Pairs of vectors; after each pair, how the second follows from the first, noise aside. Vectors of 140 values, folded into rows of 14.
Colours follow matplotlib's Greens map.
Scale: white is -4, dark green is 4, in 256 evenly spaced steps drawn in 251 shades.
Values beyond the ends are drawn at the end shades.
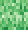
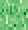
reversed, negated, partly zeroed.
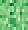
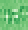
reversed, negated, partly zeroed.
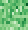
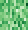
sign-scrambled.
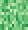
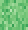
shrunk.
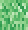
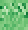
negated, partly zeroed.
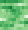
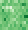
negated, partly zeroed.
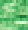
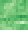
shrunk.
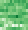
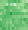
reversed, shrunk.
